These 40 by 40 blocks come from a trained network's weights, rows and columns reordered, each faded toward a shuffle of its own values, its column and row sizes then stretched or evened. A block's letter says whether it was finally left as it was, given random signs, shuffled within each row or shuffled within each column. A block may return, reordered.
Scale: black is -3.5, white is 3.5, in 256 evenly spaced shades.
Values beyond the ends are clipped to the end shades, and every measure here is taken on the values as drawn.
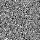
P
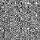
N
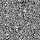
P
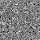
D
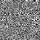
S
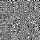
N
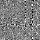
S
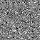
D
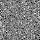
P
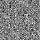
P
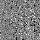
P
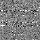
S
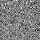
D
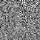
N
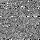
D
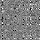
N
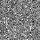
P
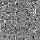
S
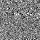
D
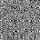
N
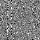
P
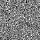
P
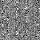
P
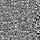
N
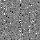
P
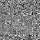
S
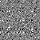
N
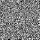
S
